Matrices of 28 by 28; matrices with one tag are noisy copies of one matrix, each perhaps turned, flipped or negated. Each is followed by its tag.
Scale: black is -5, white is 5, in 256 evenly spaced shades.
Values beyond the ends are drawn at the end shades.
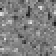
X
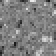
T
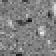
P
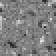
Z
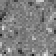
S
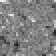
T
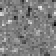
X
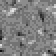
Z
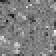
T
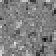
T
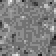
S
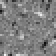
Z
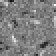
Z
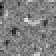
P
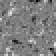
Z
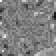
S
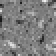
Z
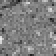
S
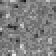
X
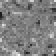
S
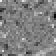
S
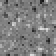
X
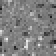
X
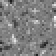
Z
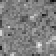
T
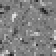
Z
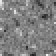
T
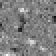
P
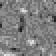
P
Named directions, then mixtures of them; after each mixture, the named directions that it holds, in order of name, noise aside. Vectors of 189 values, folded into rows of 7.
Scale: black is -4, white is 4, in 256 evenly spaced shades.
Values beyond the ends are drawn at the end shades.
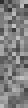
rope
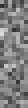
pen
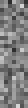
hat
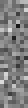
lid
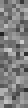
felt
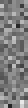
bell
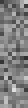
lid, rope.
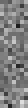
bell.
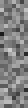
felt.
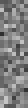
felt, rope.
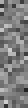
bell, felt, pen.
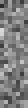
pen.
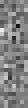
hat, lid, pen.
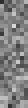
bell, felt, rope.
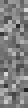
felt, lid.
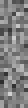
hat, lid.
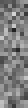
pen, rope.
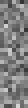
felt, hat.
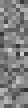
felt.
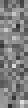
bell, felt, pen.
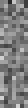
hat.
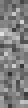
bell, hat, pen.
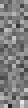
bell.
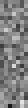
bell, felt, pen.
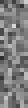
bell, hat, rope.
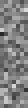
felt, lid.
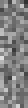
hat.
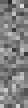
felt, hat, rope.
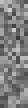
rope.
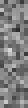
felt, pen.
